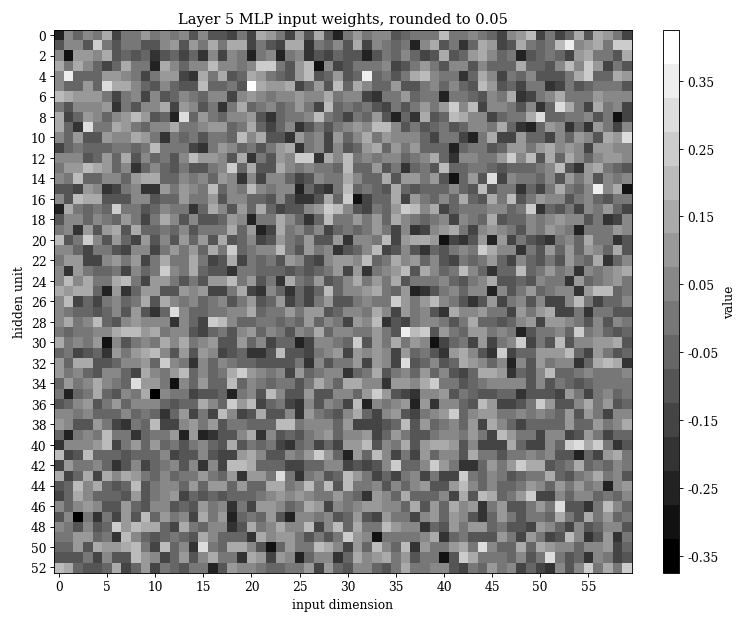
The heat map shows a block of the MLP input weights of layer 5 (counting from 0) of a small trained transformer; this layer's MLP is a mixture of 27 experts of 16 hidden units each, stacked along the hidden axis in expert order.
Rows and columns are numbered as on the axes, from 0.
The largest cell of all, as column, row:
20, 5
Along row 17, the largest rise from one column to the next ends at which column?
1
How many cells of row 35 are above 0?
18
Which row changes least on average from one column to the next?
6
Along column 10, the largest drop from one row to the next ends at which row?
35
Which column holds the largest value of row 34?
8
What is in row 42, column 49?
0.15
